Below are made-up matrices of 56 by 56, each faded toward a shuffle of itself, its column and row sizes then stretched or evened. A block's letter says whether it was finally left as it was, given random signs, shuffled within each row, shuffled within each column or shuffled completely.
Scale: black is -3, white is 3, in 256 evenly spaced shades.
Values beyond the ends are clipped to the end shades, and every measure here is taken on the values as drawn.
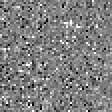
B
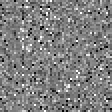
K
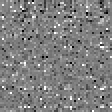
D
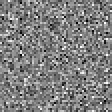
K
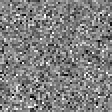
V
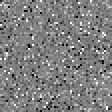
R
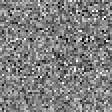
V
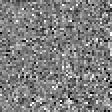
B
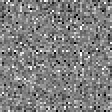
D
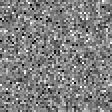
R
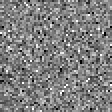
R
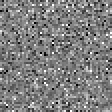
B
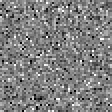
V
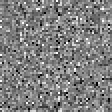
K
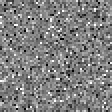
R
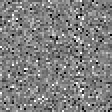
K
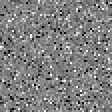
R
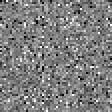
B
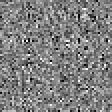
D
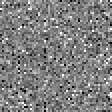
K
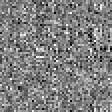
D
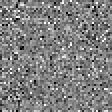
D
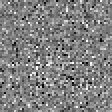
B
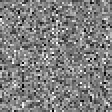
K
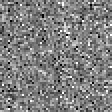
K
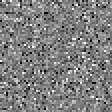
V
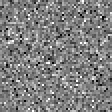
R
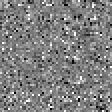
D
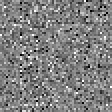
K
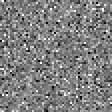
R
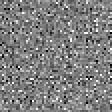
D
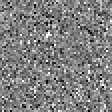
K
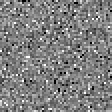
R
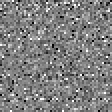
V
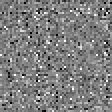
B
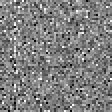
K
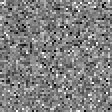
R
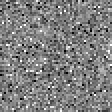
R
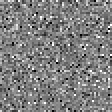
V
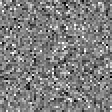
B
